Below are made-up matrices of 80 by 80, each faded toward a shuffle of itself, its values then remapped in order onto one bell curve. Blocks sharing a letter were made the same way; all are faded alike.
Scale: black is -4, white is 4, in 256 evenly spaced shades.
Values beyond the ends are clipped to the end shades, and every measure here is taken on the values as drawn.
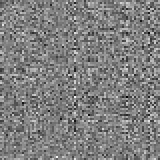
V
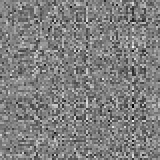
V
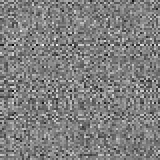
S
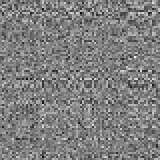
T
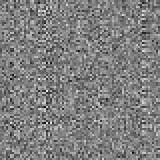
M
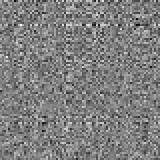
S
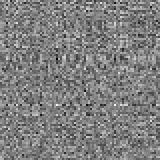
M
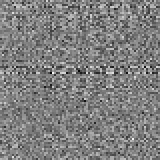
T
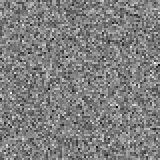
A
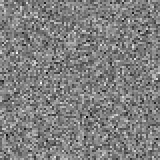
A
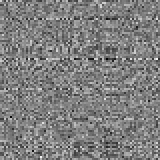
T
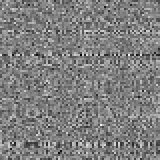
T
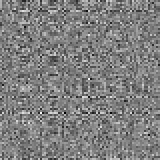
S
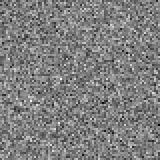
A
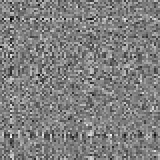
V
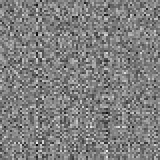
M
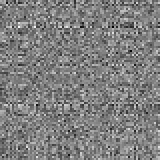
S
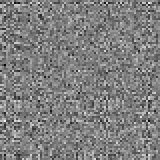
V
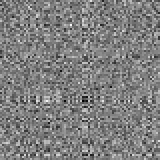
S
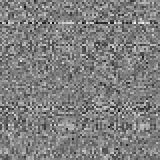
T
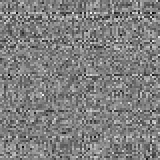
T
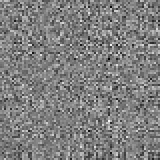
M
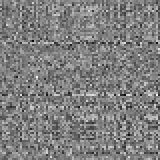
T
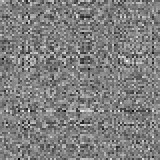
T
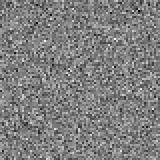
A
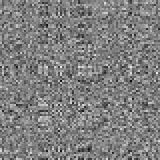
M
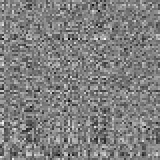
S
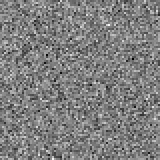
A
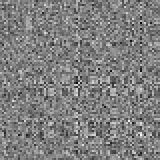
V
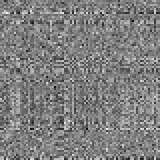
S
